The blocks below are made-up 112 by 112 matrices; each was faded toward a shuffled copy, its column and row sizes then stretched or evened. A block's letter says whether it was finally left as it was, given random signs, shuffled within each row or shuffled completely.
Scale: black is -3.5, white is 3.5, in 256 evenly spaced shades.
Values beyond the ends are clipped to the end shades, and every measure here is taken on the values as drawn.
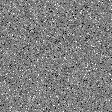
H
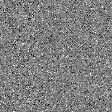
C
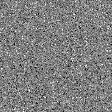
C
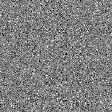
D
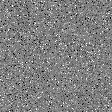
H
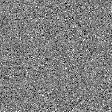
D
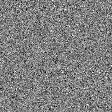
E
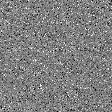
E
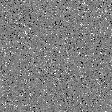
C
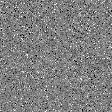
D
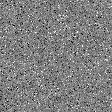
H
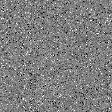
C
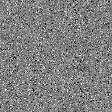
C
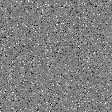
H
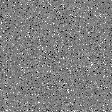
C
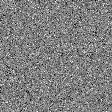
H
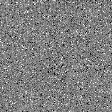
D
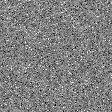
H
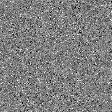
C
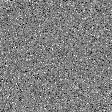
H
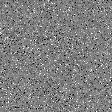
E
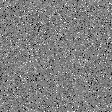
E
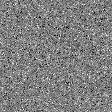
E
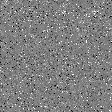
E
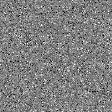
C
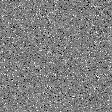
E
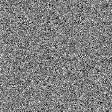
C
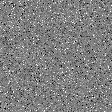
H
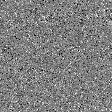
E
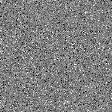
C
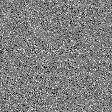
E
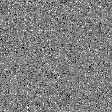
D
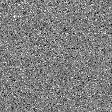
E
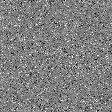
E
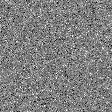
H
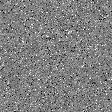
H
